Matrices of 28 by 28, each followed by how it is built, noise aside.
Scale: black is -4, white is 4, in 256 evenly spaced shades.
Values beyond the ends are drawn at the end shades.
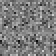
repeating columns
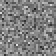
noise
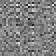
low rank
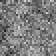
smooth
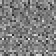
repeating columns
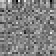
low rank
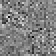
block diagonal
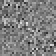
block diagonal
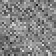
Toeplitz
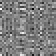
low rank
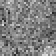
smooth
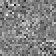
block diagonal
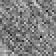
Toeplitz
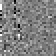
uneven columns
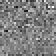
uneven rows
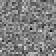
noise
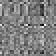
low rank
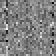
uneven columns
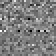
uneven rows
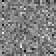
uneven columns
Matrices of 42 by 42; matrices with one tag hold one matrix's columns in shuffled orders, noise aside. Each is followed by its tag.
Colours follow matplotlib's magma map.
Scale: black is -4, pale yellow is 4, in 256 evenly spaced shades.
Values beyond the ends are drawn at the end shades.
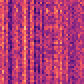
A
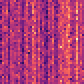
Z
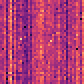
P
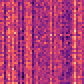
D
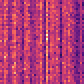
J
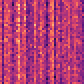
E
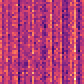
P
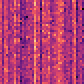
E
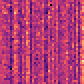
A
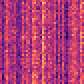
D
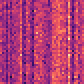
D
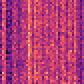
P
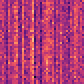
Z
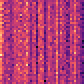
J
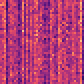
E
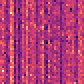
A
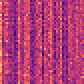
J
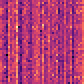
A
